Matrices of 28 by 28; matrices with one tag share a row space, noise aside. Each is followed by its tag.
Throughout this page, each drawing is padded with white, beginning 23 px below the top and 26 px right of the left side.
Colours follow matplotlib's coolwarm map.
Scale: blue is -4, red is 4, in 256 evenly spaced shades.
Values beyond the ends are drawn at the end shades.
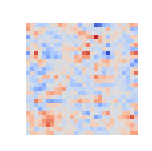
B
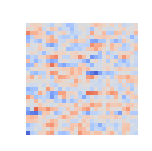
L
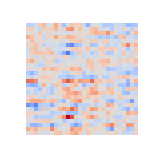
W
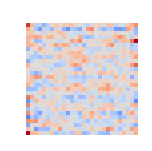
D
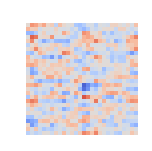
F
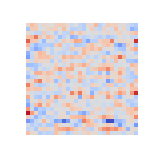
D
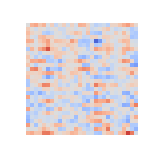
B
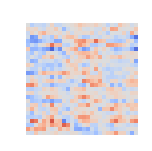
F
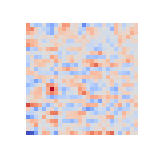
L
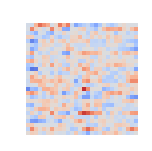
F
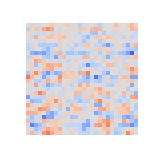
B
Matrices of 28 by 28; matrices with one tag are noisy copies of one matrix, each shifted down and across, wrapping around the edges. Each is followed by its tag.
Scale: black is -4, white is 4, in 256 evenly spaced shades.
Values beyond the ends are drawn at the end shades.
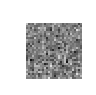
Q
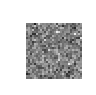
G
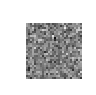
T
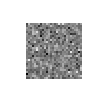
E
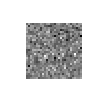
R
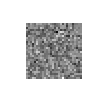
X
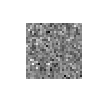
R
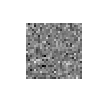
G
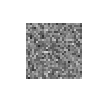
T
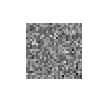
E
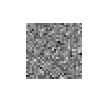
R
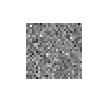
E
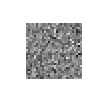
Q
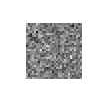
Q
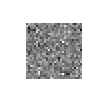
T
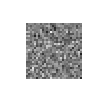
T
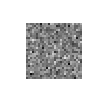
Q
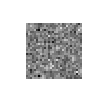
G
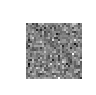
E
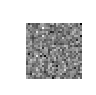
G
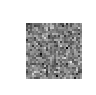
T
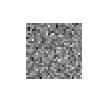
Q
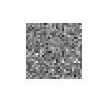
E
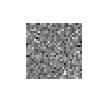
R
